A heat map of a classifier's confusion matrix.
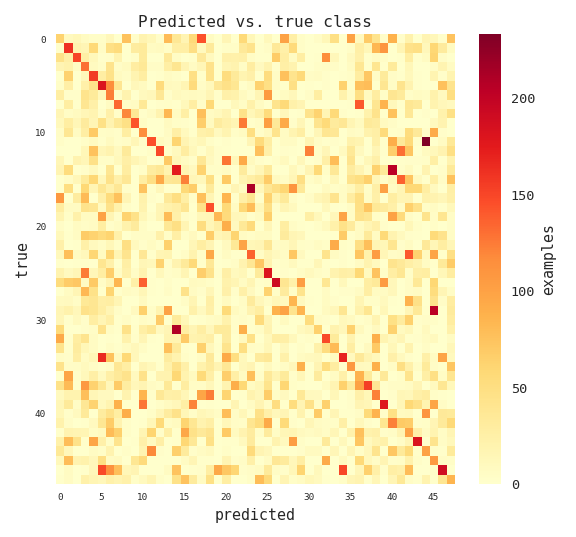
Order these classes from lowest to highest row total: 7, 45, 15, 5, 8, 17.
45, 7, 8, 17, 5, 15
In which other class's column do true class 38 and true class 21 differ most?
17
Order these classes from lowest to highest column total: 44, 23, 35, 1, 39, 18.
35, 44, 39, 1, 23, 18
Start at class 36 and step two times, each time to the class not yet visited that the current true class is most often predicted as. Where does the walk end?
39
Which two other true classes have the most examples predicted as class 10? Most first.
26, 39
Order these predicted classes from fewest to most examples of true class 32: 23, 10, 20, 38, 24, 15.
24, 10, 20, 23, 15, 38
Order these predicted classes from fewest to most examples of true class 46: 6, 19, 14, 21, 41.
41, 21, 14, 19, 6
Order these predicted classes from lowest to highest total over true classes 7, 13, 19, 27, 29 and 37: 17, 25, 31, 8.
31, 17, 8, 25
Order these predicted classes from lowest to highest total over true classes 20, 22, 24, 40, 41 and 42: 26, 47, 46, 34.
26, 34, 46, 47
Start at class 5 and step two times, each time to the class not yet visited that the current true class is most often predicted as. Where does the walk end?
25
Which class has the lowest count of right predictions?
27
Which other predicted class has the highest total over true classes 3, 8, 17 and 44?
40
